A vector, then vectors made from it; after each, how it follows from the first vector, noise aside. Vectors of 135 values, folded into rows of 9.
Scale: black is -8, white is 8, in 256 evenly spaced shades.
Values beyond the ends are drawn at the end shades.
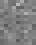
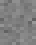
wrapped around, negated, shrunk.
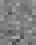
reversed, negated.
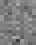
reversed, negated.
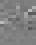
wrapped around, partly zeroed.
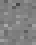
negated, partly zeroed.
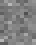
wrapped around.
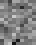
wrapped around, negated, scaled up.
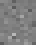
wrapped around, partly zeroed.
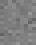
wrapped around, negated, shrunk.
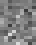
wrapped around, scaled up.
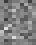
wrapped around, scaled up.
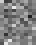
wrapped around, scaled up.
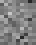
wrapped around, negated, scaled up.
